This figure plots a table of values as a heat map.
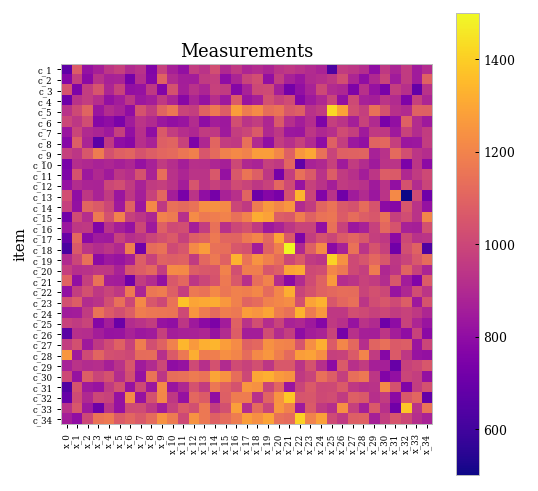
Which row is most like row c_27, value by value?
c_23
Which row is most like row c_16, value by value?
c_8
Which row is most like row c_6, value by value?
c_25
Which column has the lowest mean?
x_0
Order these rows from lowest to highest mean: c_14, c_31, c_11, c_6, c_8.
c_6, c_8, c_11, c_31, c_14
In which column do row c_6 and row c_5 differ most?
x_25
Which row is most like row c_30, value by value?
c_14
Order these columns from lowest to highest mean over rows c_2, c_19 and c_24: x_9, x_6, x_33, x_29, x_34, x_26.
x_6, x_33, x_29, x_34, x_26, x_9
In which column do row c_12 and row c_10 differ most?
x_32
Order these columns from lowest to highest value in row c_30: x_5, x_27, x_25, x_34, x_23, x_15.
x_34, x_5, x_23, x_25, x_27, x_15
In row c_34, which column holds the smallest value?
x_1
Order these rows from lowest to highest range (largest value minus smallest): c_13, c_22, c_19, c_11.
c_11, c_22, c_19, c_13
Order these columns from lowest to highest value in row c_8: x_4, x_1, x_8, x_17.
x_8, x_4, x_1, x_17
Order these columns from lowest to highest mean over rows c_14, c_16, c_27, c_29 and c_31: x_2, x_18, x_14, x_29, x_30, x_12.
x_2, x_29, x_30, x_12, x_18, x_14
